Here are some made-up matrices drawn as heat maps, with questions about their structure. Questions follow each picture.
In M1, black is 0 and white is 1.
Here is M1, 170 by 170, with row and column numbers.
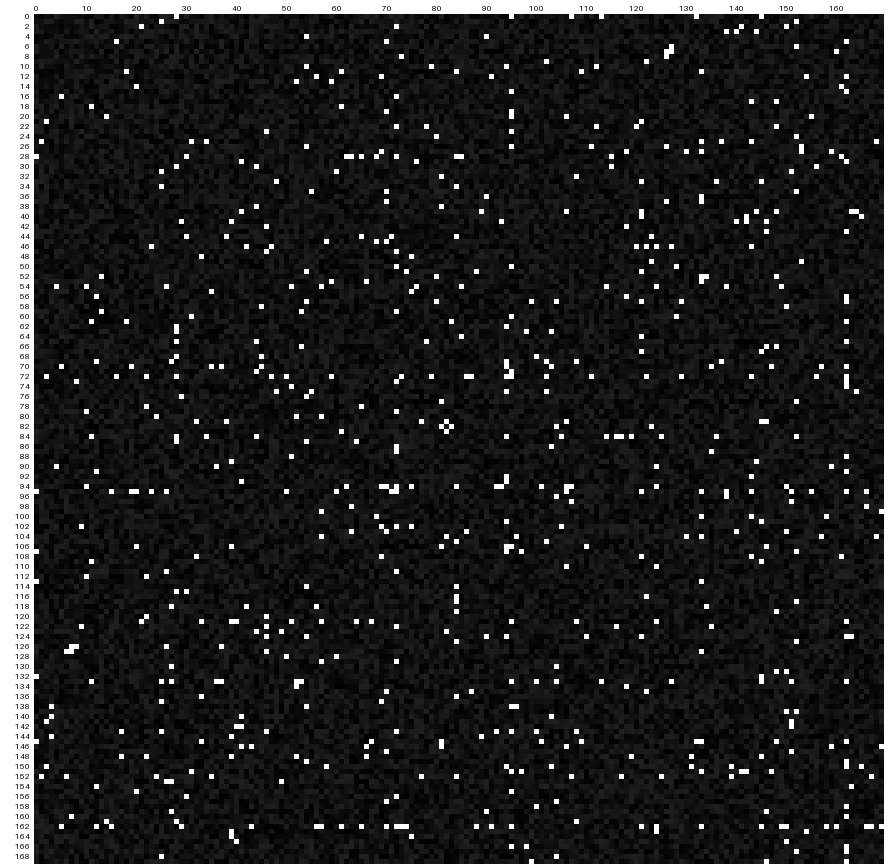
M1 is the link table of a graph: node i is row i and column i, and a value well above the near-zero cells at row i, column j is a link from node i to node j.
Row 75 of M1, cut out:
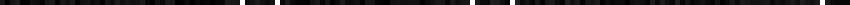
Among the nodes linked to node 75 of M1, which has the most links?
node 94
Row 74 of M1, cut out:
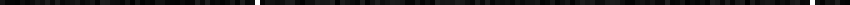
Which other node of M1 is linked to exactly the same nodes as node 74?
node 88
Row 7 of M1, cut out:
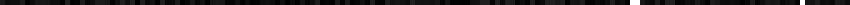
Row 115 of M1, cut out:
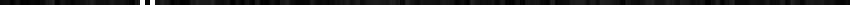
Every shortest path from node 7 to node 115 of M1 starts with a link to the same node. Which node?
node 160
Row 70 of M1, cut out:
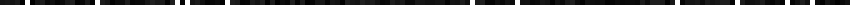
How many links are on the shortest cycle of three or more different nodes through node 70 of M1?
3
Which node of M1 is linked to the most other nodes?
node 162
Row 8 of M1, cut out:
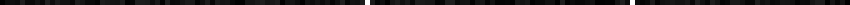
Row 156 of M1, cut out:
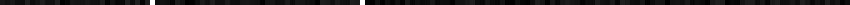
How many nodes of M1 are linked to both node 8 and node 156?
0
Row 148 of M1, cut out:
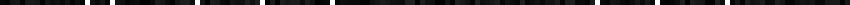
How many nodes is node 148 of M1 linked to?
8
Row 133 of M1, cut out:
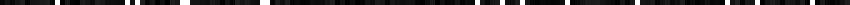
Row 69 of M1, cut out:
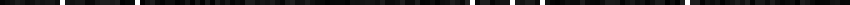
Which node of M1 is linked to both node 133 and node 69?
node 27
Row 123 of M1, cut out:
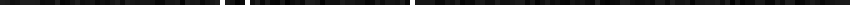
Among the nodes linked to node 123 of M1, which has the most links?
node 44
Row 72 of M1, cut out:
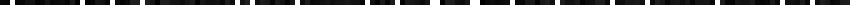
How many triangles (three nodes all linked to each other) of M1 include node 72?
4
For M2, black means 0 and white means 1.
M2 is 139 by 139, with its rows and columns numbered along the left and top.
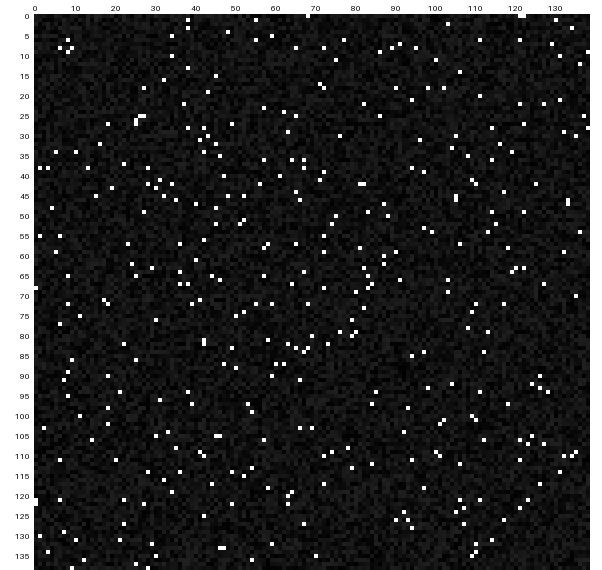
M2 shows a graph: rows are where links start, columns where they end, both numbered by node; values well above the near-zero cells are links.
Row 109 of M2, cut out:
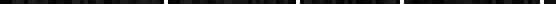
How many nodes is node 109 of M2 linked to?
4
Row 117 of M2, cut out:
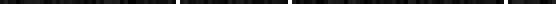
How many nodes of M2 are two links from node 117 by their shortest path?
10
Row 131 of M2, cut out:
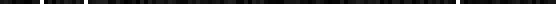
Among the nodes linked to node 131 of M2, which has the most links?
node 114
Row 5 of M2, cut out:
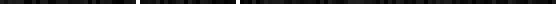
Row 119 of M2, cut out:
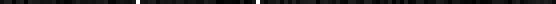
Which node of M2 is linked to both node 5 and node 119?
node 34
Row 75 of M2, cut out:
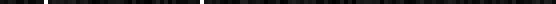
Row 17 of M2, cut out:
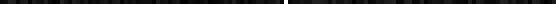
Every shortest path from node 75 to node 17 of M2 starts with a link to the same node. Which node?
node 11
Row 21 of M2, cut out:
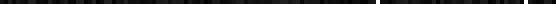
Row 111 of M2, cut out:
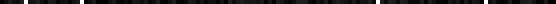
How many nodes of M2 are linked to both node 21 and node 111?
1
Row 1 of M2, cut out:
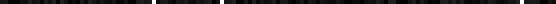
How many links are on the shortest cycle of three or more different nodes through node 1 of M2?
6
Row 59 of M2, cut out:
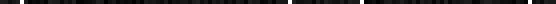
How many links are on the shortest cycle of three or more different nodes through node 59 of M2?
4
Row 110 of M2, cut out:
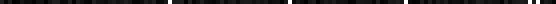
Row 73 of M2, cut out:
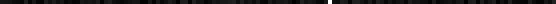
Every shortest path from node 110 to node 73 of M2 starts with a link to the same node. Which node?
node 42
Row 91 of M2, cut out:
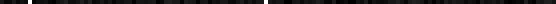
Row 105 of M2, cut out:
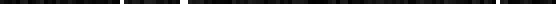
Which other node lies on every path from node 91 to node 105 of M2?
node 66
